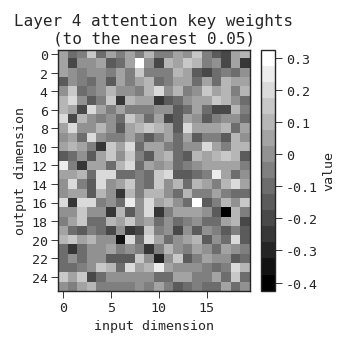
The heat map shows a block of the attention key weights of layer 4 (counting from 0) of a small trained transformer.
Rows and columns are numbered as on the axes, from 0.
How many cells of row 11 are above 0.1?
3
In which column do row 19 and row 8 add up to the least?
12
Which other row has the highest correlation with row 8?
15
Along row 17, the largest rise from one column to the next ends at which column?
18
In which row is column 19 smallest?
1
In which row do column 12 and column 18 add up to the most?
14
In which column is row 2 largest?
8
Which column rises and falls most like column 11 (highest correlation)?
4
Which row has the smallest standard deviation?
25
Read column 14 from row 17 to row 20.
0.05 0 -0.15 0.1
